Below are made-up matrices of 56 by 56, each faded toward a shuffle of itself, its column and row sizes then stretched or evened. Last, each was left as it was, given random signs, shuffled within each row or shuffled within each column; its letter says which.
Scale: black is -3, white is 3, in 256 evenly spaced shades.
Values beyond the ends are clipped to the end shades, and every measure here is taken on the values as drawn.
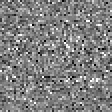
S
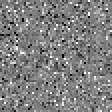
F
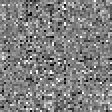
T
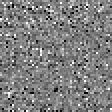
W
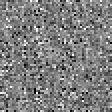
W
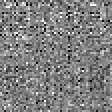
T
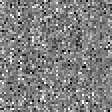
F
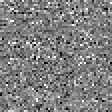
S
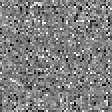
T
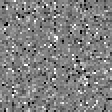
F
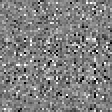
T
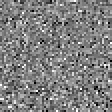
S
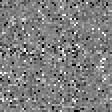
W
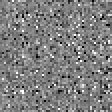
W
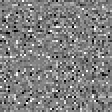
T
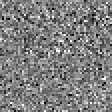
S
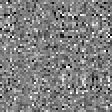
T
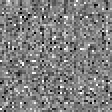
T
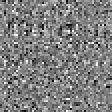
T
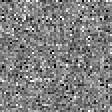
S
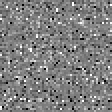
S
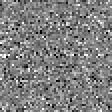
S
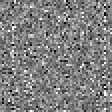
F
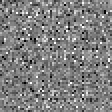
T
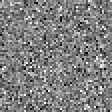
F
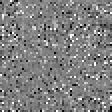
W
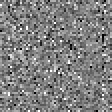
F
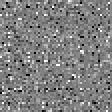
T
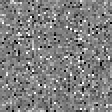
F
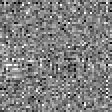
T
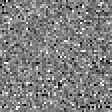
S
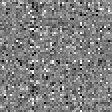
T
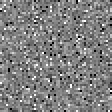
F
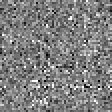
W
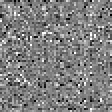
T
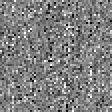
F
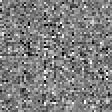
W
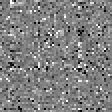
T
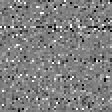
S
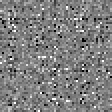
W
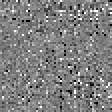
T
